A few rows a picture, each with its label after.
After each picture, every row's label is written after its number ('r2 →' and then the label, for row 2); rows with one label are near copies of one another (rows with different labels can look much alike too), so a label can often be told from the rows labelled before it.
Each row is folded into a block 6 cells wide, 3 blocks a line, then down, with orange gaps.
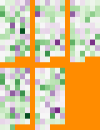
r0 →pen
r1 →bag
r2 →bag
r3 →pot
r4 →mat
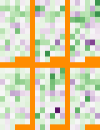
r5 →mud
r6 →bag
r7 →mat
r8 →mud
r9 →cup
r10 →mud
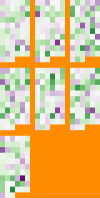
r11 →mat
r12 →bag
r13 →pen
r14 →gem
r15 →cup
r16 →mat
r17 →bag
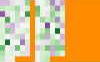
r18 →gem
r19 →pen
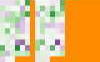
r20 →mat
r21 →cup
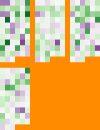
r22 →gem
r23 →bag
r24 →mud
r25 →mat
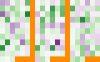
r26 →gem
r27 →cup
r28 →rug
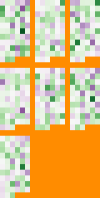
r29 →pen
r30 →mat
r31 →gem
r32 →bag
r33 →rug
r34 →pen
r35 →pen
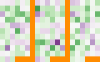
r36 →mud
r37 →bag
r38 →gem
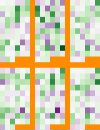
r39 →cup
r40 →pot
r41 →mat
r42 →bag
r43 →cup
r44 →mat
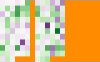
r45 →cup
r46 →pen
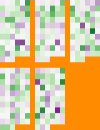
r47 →mat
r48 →cup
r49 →pen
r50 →rug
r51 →gem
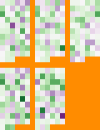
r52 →pen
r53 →pot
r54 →mat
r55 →pen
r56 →mud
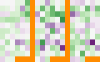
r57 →mat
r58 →mud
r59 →bag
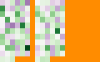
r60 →pot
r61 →pen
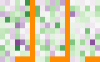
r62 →mat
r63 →pot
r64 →bag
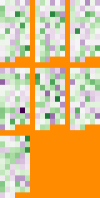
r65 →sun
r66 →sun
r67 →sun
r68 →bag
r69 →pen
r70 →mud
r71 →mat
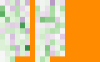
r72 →pot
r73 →rug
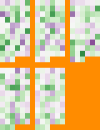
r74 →gem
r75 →mud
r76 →bag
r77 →rug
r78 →rug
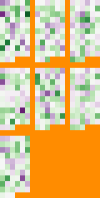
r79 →gem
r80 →mud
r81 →rug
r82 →bag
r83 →pot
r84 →rug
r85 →gem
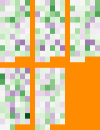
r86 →mat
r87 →mud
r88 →mat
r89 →pot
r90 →rug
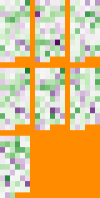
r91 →mat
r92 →bag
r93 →sun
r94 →mat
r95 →mat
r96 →gem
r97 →mud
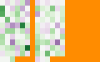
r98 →pot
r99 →bag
